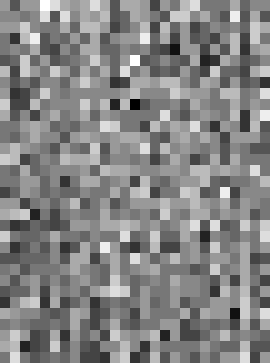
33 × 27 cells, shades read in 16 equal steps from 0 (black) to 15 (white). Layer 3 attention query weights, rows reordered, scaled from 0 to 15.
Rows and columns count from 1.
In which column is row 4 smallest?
2
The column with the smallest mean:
7
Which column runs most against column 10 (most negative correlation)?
25
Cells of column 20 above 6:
23
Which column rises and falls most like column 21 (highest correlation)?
18
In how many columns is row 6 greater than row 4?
12
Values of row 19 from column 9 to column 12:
5 7 9 5
